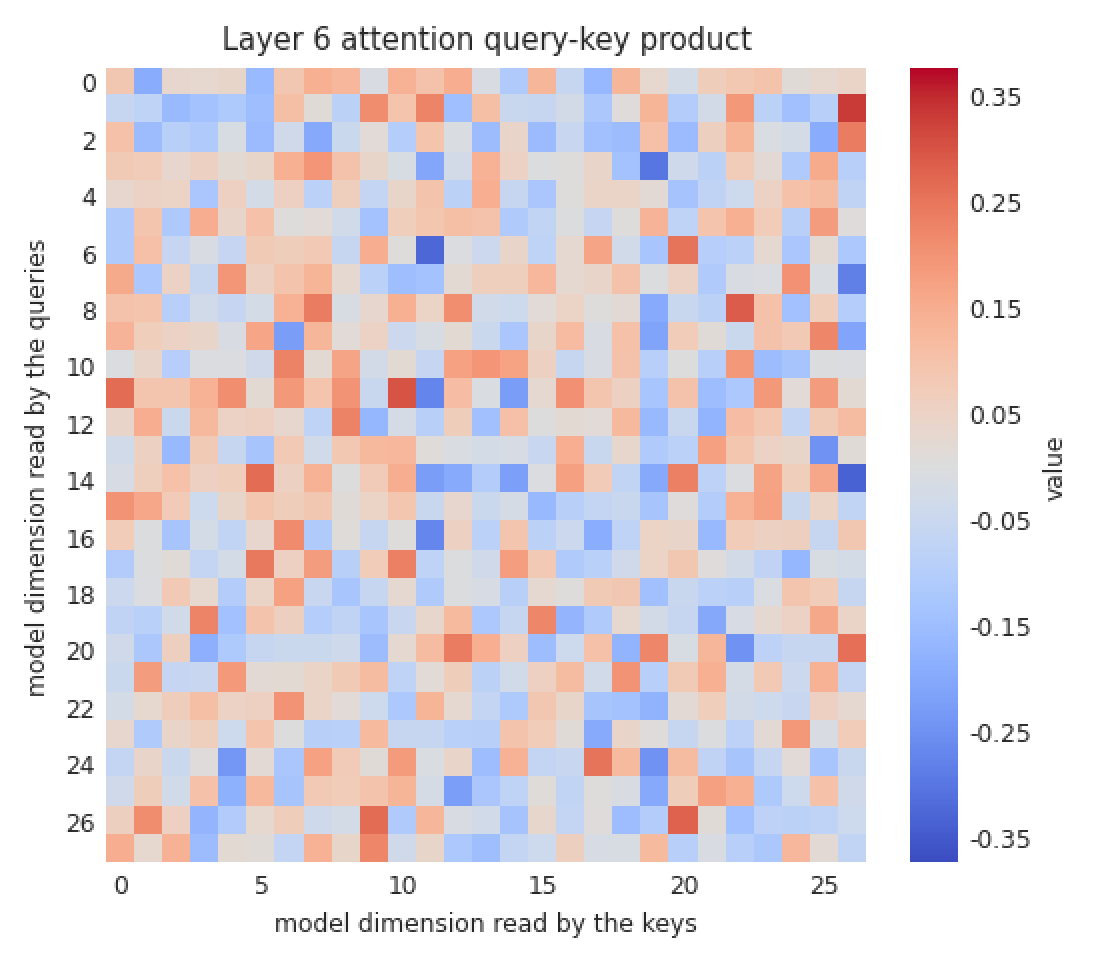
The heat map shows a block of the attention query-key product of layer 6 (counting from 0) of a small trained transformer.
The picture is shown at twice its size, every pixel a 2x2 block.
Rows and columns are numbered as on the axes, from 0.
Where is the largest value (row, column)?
1, 26
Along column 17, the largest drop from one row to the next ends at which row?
25
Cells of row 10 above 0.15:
6
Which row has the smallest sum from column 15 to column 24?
3
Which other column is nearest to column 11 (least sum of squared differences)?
21
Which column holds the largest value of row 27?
9
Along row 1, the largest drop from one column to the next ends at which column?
12
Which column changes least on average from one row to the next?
8
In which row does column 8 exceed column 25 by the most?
13
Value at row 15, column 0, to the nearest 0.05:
0.2
